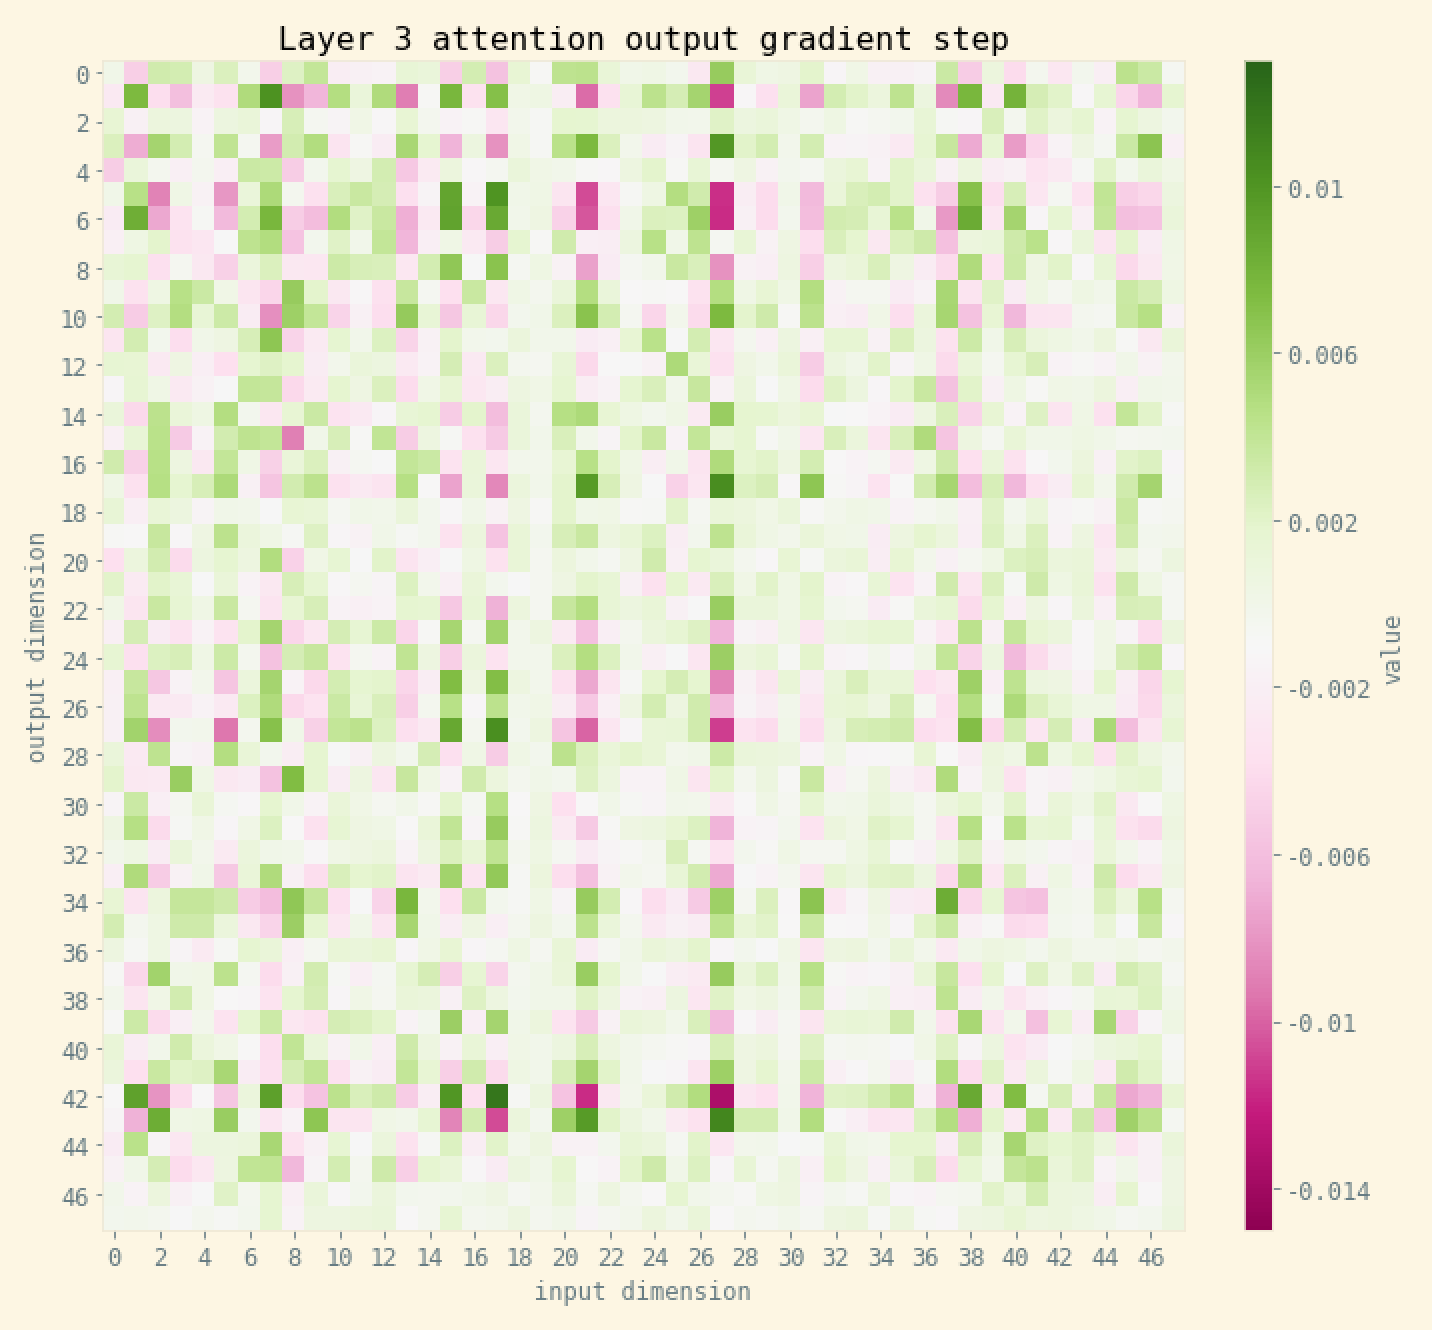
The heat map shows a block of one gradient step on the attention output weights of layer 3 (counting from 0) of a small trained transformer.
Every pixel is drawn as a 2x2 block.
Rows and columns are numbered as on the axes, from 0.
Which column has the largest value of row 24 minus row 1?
27
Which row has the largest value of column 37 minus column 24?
34
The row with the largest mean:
43
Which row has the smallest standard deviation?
47
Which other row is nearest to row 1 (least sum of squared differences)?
6
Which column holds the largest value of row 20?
7
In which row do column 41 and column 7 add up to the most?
1
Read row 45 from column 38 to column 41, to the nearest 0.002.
0.002 0 0.004 0.004
